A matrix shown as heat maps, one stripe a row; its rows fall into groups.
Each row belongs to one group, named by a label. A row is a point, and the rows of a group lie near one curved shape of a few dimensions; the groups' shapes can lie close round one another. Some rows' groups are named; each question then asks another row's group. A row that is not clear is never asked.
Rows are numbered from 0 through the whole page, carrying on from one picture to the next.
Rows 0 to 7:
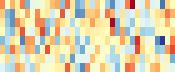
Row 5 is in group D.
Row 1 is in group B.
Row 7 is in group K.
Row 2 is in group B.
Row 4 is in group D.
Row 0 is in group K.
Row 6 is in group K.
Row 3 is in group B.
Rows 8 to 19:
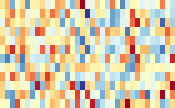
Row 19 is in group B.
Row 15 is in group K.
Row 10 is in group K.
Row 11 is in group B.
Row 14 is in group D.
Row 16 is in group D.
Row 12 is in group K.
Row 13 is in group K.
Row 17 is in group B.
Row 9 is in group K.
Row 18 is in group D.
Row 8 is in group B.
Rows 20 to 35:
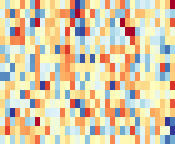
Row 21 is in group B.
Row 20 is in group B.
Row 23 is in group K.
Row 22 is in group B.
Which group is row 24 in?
K
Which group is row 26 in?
K
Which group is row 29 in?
B
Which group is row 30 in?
K
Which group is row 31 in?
B
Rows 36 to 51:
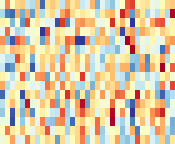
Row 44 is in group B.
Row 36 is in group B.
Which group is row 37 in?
D
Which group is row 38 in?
K
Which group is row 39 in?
B
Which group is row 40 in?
K
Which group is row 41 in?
K
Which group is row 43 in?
D
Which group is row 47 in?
K
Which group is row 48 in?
K
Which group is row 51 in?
K
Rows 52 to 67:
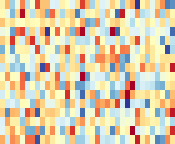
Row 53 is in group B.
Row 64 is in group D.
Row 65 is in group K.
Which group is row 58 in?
B
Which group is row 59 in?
B
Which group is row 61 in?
K
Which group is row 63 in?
B
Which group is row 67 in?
D
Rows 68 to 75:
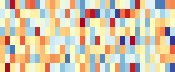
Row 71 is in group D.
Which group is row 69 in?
B
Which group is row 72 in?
D
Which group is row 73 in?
B
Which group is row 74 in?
D
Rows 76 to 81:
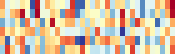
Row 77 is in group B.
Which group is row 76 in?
B
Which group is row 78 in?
D
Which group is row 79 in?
D
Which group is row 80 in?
K
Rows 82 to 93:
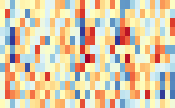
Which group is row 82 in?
B
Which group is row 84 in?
B
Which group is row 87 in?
D
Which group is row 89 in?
B
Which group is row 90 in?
D
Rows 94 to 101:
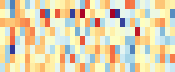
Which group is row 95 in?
B
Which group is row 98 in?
K
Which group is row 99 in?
B
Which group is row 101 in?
K
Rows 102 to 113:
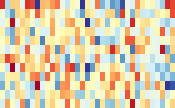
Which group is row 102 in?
D
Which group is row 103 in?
B
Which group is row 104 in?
K
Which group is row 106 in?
B
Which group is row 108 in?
D
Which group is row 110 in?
D
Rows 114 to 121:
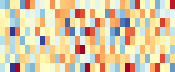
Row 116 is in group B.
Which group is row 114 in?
D
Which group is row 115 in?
B
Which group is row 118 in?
B
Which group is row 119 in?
B
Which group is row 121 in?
K
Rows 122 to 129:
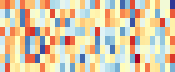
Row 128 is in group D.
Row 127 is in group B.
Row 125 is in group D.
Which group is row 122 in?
D
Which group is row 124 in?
K
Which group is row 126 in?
B
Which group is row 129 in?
K
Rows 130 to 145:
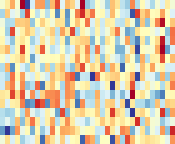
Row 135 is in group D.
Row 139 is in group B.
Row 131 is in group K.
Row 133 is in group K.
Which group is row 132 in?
D
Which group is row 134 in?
D
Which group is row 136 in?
D
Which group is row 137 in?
B
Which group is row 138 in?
K
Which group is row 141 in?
B
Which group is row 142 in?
K
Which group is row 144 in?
D
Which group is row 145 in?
B
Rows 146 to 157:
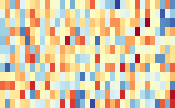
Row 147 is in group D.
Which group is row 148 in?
D
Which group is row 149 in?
D
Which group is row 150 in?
B
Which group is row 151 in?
D
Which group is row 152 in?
D
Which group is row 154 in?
K
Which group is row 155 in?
D
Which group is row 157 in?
K
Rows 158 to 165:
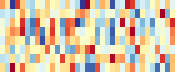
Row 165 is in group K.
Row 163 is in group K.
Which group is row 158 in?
K
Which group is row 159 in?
D
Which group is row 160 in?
B
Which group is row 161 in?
B
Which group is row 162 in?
B
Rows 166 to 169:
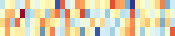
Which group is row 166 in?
K
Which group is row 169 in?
B
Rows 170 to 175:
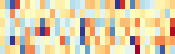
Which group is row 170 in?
B
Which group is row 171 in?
K
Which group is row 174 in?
B
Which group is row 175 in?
D
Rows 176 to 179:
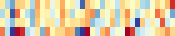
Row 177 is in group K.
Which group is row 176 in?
B
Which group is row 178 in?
D
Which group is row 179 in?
K
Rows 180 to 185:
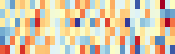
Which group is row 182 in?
B
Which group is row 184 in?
D
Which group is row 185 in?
D
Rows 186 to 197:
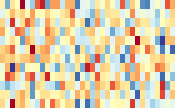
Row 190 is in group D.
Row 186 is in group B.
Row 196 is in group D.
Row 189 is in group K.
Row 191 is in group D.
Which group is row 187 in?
K
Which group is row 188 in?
K
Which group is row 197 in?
K
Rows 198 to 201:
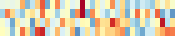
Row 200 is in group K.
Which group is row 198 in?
B
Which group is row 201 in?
B
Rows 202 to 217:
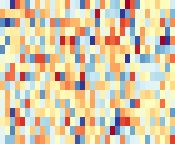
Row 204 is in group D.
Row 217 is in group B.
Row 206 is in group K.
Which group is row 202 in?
K
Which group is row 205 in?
K
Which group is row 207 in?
D
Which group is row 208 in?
B
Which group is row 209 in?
K
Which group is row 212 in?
B
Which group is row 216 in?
B
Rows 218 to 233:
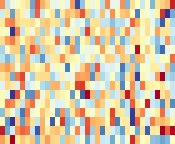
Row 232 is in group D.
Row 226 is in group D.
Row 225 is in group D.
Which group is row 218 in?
B
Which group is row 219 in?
D
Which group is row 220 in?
K
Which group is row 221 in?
K
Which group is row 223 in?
D
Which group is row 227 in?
B
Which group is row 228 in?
K
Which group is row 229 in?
D
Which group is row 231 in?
B
